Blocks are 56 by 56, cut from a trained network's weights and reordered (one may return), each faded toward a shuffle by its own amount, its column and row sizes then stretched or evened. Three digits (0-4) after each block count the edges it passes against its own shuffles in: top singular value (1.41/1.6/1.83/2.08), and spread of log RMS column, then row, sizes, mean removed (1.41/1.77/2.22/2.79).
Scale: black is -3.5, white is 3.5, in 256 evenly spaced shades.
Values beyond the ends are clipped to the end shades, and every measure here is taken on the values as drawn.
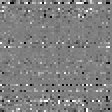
3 1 4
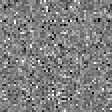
3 1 0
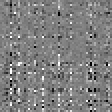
3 4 3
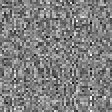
4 2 0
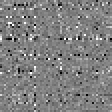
3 2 3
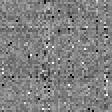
0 3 0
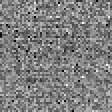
0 3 1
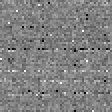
2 1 2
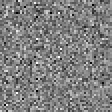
2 2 0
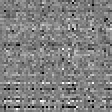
3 3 3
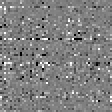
2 2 3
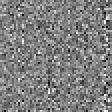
3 3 0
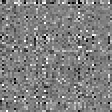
4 3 2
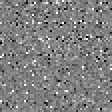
1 1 1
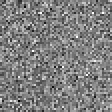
0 0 0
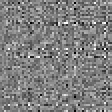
2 3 3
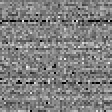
3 0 3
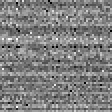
4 2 0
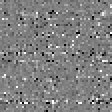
1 2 3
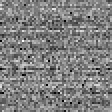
2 1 2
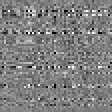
3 2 4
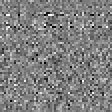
2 2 3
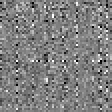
1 4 2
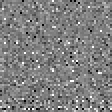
2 0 1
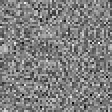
4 0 0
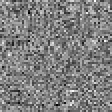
2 0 2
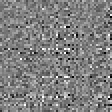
3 3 3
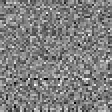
3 1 1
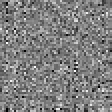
1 3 2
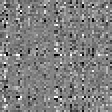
2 4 3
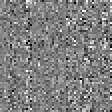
1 4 2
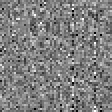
3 3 0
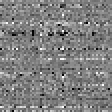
1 2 4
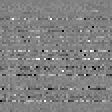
1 0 4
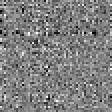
1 3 3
